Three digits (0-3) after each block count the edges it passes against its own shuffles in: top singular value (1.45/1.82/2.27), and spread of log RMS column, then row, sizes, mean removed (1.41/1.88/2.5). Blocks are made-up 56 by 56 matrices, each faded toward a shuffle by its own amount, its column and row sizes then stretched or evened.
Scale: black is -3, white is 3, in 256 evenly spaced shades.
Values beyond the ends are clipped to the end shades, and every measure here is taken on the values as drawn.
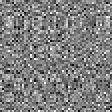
3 1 1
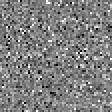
1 0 1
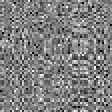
3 2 0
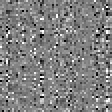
2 3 0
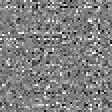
2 1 2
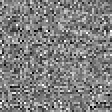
2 0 2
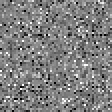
1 1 1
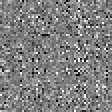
1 2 2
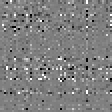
2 2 3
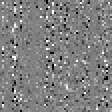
0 3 0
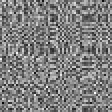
3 0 0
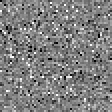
0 0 0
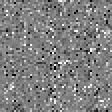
0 2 1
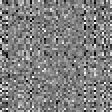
3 3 0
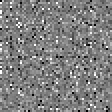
0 2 0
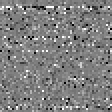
0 0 3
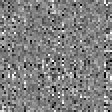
1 3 1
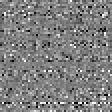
1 1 3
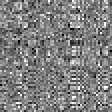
3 2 0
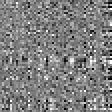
2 3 2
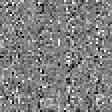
1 3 0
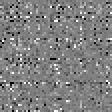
1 2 3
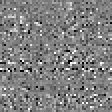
1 2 3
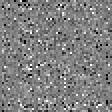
0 2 2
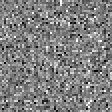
1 0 1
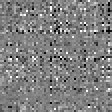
2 2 3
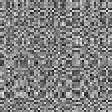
3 1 1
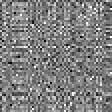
3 1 1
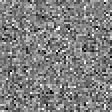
0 1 1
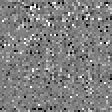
1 1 2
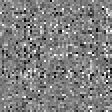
1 2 2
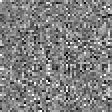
2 2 1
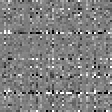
2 3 3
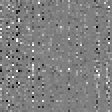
0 3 1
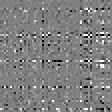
3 3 3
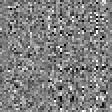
1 3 1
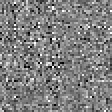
1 1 2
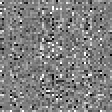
1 3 2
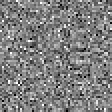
2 1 0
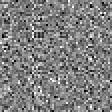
2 1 0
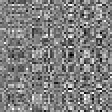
3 3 0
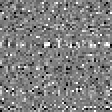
2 0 2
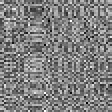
3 0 0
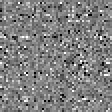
0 1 2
